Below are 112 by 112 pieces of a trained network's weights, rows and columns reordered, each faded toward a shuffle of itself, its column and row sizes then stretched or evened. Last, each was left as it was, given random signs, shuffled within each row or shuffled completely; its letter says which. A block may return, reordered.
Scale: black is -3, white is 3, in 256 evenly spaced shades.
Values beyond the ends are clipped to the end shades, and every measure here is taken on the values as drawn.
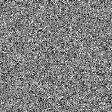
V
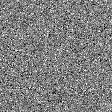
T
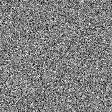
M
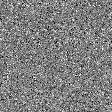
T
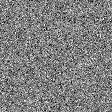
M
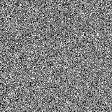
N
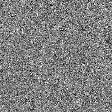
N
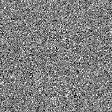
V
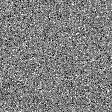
M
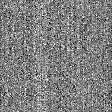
V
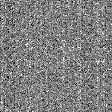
V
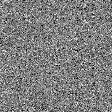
N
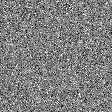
M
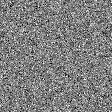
M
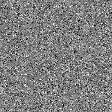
N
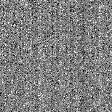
V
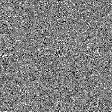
V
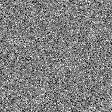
T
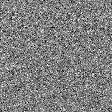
T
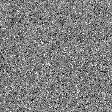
T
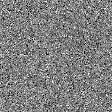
N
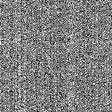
V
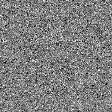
N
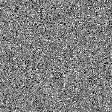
N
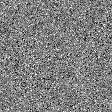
M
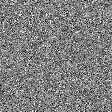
T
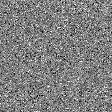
T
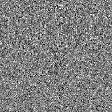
V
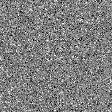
N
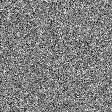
M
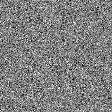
N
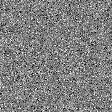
T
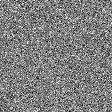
T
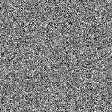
V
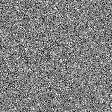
M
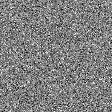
T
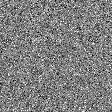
T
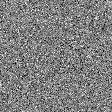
M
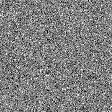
M
